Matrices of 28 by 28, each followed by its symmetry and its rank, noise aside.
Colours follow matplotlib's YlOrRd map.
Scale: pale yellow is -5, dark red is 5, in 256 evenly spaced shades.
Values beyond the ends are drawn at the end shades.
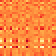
no symmetry, rank one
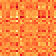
no symmetry, rank two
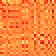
no symmetry, rank three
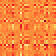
no symmetry, rank two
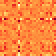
antisymmetric, rank two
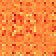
no symmetry, rank three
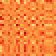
antisymmetric, rank two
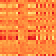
no symmetry, rank one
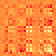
symmetric, rank two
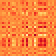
symmetric, rank one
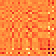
symmetric, rank two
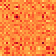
symmetric, rank three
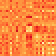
symmetric, rank two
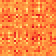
no symmetry, rank three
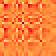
symmetric, rank two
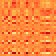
no symmetry, rank one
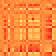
symmetric, rank one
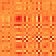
symmetric, rank one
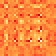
symmetric, rank two
